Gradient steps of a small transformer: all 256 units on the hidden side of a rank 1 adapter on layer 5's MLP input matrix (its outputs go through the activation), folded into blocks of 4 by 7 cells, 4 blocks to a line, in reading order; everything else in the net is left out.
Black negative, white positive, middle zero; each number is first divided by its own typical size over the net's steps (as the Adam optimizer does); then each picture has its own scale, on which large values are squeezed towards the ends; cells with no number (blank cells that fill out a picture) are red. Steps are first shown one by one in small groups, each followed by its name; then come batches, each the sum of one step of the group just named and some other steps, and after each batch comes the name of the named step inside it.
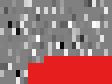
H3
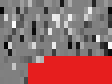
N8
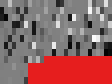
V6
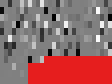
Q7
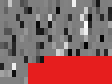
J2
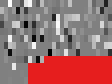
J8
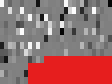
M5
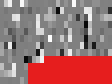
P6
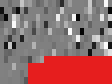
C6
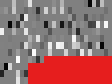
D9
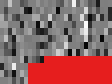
J2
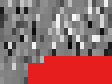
V6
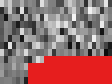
V6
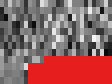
V6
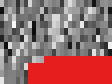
N8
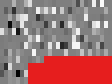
H3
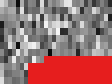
M5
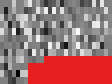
H3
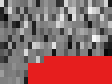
V6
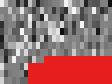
M5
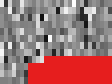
P6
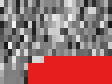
N8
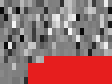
C6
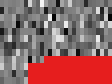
Q7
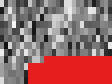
N8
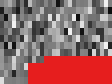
C6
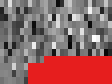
V6
